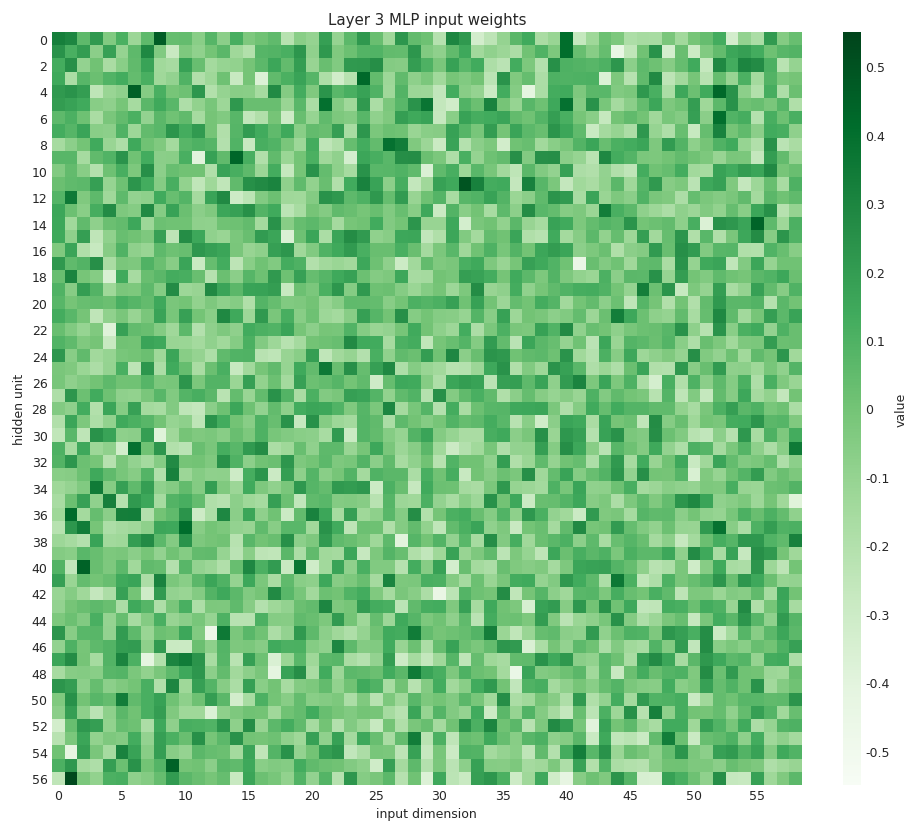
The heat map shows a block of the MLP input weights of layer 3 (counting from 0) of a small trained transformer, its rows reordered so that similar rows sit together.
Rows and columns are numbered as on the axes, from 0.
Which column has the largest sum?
52
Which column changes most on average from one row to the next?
50
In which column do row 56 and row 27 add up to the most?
1
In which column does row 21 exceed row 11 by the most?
13
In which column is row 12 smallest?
14
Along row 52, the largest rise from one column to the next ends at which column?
43
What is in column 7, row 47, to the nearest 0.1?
-0.4
